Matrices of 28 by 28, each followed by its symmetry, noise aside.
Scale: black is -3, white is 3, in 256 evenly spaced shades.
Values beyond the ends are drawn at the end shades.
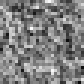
antisymmetric.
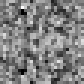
mirrored top to bottom.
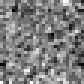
antisymmetric.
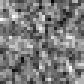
same after a half turn.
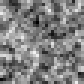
antisymmetric.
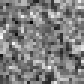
antisymmetric.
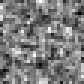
same after a half turn.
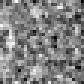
mirrored top to bottom.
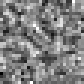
antisymmetric.
